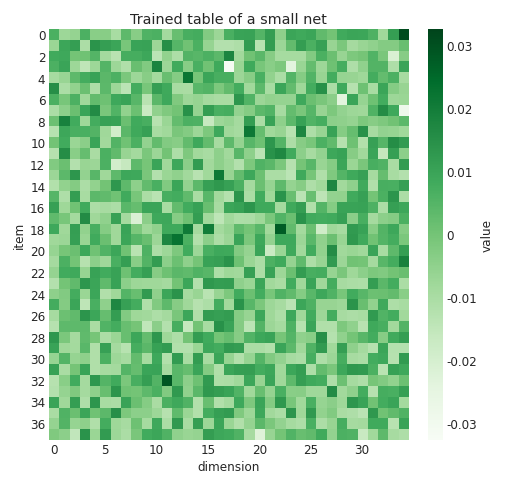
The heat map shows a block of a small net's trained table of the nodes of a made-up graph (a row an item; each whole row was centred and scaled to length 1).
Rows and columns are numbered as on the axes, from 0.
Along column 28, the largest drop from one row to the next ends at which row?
6
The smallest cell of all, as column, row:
17, 3
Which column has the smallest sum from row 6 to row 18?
26
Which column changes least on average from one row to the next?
1
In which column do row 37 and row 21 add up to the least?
20
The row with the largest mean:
0
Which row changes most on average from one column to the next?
18
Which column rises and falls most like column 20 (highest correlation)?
31
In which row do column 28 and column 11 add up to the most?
32
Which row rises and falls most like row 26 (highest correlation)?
23
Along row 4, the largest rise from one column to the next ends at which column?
13
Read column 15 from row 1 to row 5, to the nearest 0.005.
-0.005 0.005 0 0.01 0.005
